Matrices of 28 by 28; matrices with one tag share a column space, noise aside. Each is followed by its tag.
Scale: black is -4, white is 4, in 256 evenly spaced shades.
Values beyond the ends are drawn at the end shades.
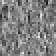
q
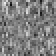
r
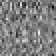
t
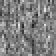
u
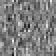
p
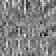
r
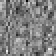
r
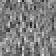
p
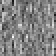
u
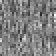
u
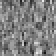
q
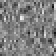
t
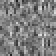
r
